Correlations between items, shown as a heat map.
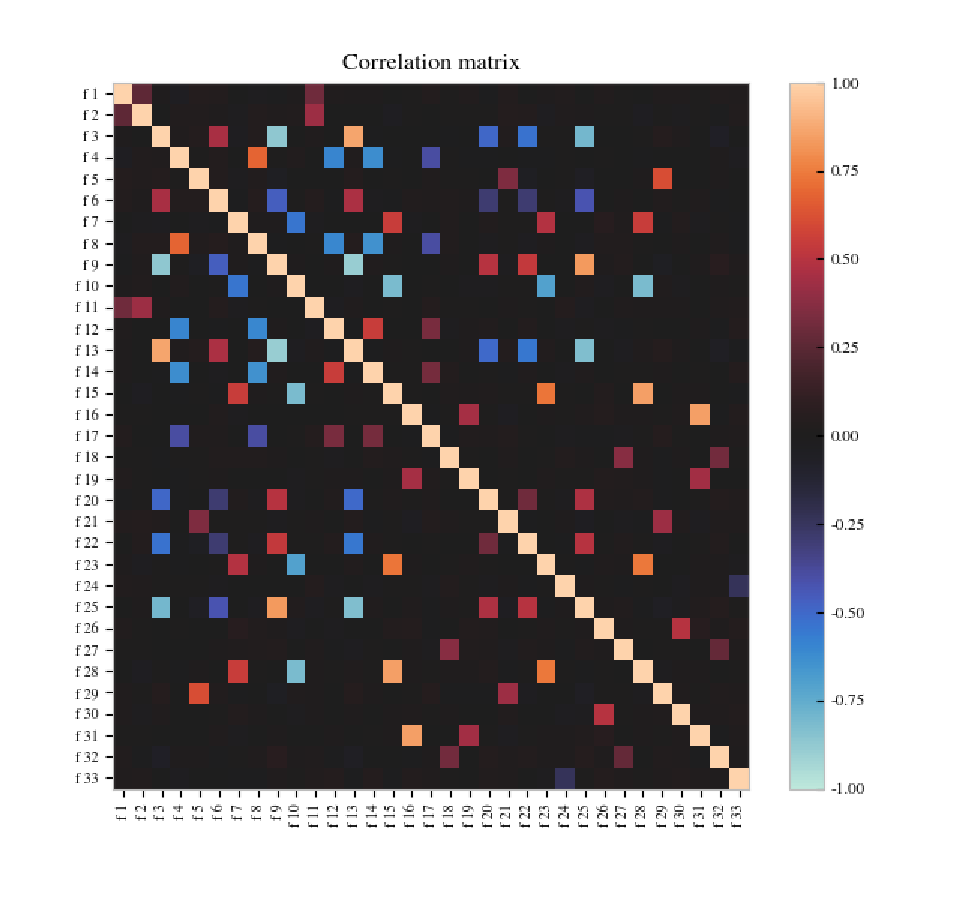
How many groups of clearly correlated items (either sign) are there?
9
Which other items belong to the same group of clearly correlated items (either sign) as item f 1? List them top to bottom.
f 2, f 11
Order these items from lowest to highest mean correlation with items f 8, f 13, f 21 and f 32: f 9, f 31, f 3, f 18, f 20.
f 9, f 20, f 31, f 18, f 3
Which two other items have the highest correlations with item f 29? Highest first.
f 5, f 21
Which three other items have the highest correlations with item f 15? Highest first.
f 28, f 23, f 7
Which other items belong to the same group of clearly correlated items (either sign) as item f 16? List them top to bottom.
f 19, f 31
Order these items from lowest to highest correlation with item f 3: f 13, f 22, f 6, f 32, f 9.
f 9, f 22, f 32, f 6, f 13
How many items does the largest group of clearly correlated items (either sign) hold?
7
